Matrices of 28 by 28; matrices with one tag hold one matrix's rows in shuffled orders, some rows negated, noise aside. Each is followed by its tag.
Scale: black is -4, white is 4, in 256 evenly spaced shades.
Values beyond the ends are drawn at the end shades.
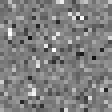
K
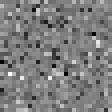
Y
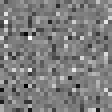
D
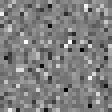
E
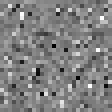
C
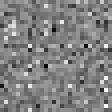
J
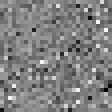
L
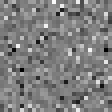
C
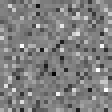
C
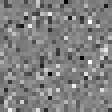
E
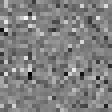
D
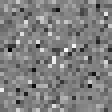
Y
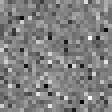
E
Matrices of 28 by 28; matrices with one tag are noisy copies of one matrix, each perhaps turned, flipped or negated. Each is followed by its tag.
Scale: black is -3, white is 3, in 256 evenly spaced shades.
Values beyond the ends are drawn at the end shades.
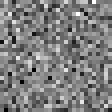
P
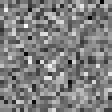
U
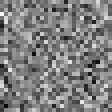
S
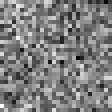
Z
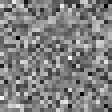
S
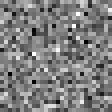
P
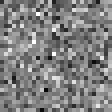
P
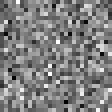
S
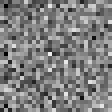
S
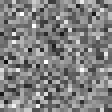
U
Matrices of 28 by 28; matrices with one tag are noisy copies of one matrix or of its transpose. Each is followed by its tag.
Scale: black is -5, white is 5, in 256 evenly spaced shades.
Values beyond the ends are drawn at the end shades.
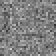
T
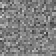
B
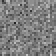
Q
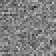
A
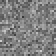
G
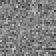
G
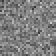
A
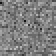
Q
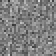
B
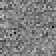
B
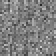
B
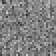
Q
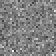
T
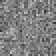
G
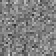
B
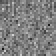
A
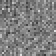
A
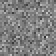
T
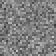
T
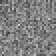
A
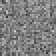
Q
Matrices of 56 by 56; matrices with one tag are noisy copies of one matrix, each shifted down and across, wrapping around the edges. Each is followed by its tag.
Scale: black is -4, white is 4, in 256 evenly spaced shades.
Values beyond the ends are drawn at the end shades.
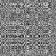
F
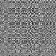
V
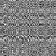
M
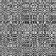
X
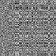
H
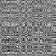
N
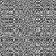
H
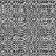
F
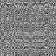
M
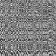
M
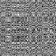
N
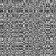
H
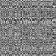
M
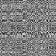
M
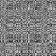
X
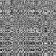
F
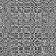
V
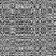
N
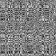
X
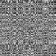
N
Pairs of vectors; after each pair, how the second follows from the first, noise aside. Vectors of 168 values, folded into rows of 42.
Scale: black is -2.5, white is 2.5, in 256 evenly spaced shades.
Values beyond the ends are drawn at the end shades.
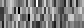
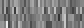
wrapped around, negated, shrunk.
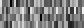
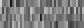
shrunk.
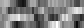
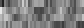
wrapped around, negated, shrunk.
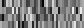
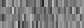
shrunk.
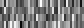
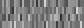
wrapped around, shrunk.
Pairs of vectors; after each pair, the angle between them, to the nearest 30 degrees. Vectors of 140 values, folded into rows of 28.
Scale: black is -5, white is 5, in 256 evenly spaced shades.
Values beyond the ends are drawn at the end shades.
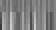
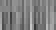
150 degrees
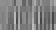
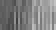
60 degrees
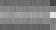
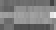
30 degrees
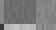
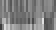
60 degrees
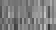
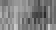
150 degrees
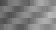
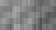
150 degrees
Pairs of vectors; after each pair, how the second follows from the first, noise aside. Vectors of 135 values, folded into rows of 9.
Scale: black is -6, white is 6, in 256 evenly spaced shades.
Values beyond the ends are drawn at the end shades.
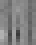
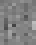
wrapped around, partly zeroed.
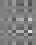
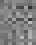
wrapped around, negated.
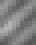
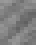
reversed, negated, shrunk.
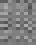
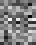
reversed, scaled up.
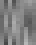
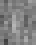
partly zeroed.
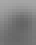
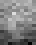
reversed, negated, scaled up.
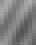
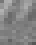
partly zeroed.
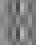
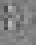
wrapped around, partly zeroed.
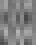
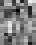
reversed, negated, scaled up.
